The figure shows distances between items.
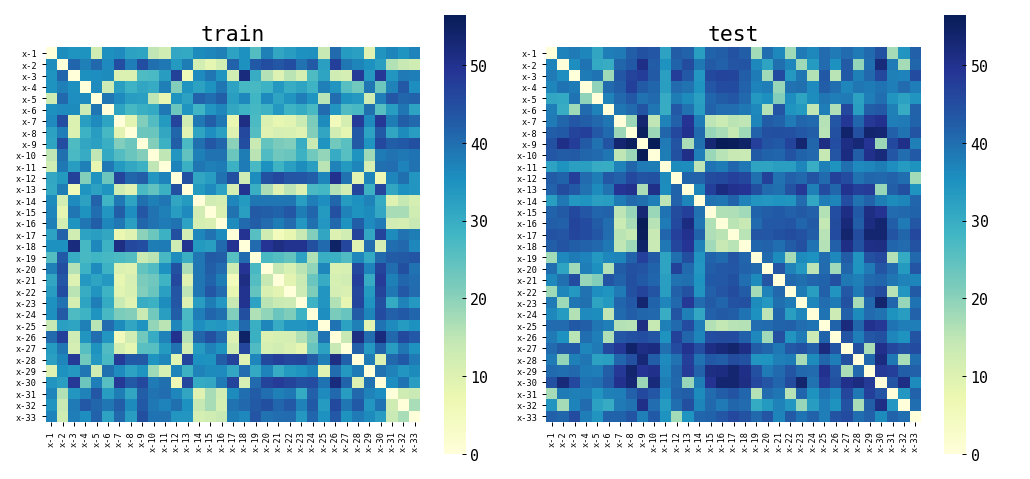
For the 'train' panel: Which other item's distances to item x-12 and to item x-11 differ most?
x-30
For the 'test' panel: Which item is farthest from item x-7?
x-9
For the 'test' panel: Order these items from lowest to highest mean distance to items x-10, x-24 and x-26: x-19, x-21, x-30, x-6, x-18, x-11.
x-6, x-18, x-11, x-19, x-21, x-30
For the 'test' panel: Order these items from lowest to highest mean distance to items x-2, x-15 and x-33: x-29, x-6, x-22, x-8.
x-8, x-6, x-22, x-29
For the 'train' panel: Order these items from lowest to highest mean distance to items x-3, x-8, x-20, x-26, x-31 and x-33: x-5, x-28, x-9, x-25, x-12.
x-9, x-25, x-5, x-12, x-28
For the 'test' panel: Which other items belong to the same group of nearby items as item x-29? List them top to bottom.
x-27
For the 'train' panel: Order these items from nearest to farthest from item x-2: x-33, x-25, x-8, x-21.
x-33, x-25, x-8, x-21
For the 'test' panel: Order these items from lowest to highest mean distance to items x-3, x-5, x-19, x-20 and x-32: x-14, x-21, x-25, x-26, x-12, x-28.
x-26, x-28, x-14, x-21, x-25, x-12
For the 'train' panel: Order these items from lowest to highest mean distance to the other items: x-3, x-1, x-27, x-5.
x-27, x-3, x-1, x-5
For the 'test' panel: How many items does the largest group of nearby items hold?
8
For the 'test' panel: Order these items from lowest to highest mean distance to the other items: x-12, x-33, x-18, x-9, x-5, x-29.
x-5, x-18, x-33, x-12, x-29, x-9
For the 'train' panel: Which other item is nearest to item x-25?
x-29
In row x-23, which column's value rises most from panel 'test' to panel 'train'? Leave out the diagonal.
x-28
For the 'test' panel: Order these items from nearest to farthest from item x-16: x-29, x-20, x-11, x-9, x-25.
x-25, x-11, x-20, x-29, x-9
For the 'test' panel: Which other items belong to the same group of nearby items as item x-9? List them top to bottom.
x-13, x-30
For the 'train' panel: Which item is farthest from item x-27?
x-18
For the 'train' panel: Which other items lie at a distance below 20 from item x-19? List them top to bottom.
x-9, x-10, x-24
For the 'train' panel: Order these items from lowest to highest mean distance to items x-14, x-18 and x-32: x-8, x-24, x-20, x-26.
x-8, x-24, x-20, x-26
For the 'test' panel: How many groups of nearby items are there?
9
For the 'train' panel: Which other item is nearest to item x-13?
x-3
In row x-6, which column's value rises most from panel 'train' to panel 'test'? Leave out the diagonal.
x-4
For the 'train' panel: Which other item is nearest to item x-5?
x-11
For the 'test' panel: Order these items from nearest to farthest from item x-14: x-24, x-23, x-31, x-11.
x-11, x-24, x-31, x-23
